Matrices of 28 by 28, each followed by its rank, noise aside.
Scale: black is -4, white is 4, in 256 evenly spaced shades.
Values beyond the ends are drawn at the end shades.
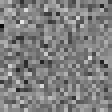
seven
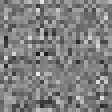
six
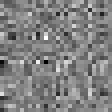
three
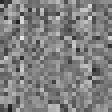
five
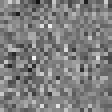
six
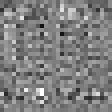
five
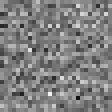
seven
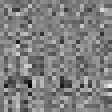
four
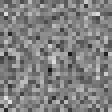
seven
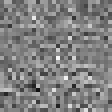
seven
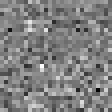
seven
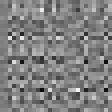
three
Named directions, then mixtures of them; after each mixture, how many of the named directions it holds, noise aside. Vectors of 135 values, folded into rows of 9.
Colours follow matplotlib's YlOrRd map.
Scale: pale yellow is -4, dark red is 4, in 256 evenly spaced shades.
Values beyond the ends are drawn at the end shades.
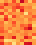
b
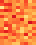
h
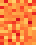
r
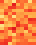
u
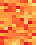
three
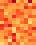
two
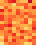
three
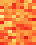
three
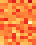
three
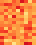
two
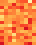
three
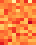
three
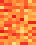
one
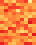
three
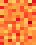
one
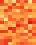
two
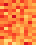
three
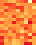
four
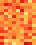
two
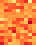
four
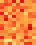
two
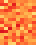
three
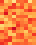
one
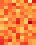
three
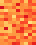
one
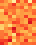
two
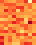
four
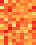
four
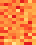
two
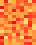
two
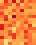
two
